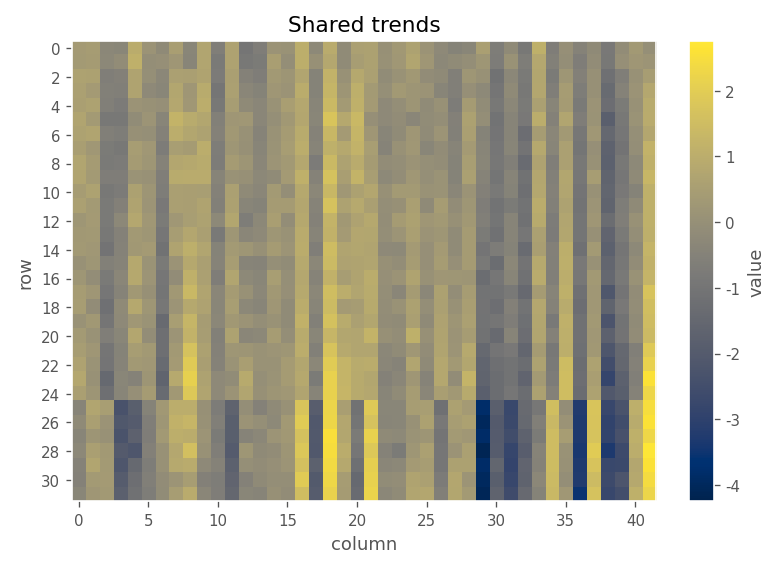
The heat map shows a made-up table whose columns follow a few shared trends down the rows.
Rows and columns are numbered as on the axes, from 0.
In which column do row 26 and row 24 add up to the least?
29
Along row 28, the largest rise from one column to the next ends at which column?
37
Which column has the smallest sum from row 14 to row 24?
38
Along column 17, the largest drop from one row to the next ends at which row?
25
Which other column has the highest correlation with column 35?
26
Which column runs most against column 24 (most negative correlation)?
7
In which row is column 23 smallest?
28
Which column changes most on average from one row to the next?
4
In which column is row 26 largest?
41
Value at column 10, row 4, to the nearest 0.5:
-1
